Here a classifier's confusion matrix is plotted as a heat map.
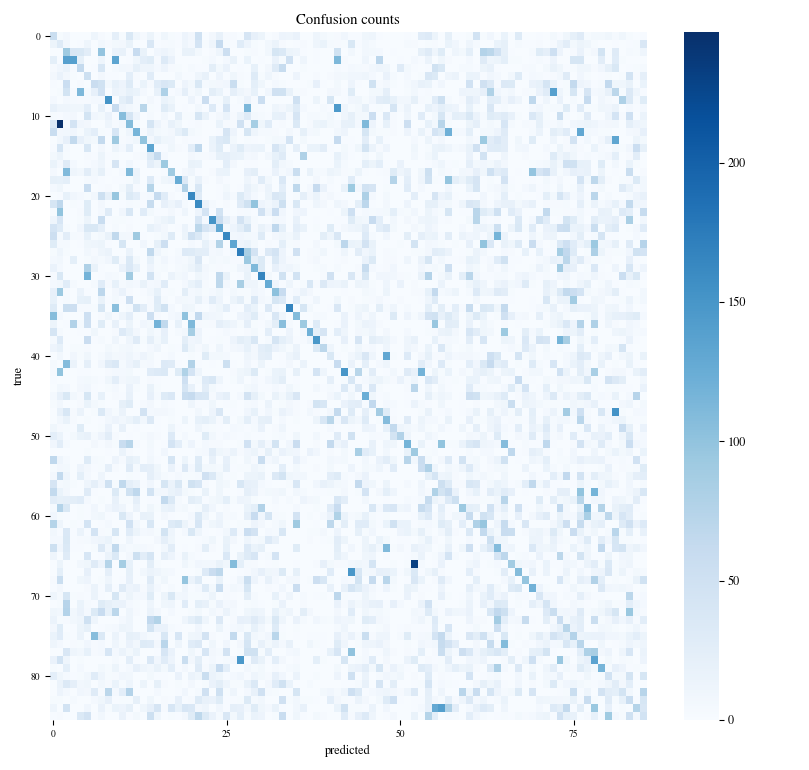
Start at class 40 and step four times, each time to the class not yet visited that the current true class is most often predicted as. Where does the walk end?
73
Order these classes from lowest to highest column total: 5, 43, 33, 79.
79, 43, 33, 5
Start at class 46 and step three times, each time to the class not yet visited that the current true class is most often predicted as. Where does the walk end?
44
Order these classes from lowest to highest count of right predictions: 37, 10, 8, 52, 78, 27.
52, 10, 37, 78, 8, 27
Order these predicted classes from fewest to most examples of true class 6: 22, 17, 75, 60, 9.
22, 9, 17, 60, 75
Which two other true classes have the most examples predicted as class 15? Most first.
36, 73
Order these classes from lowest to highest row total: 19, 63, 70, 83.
63, 70, 83, 19
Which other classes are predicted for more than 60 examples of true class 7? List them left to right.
4, 16, 63, 72, 81
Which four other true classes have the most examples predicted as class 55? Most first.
84, 36, 57, 32
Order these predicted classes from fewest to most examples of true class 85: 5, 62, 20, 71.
62, 71, 20, 5
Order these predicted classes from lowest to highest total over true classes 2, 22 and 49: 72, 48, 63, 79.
48, 72, 79, 63
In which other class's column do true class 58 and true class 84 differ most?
56
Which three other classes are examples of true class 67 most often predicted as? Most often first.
43, 24, 23
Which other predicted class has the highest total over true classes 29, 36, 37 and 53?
20
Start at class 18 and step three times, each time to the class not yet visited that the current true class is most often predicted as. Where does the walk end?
27
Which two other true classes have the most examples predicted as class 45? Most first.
11, 20
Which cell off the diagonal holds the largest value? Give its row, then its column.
11, 1
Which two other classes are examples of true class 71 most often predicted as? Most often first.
2, 54
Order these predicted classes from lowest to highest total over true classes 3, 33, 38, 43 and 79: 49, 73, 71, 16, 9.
49, 16, 71, 73, 9
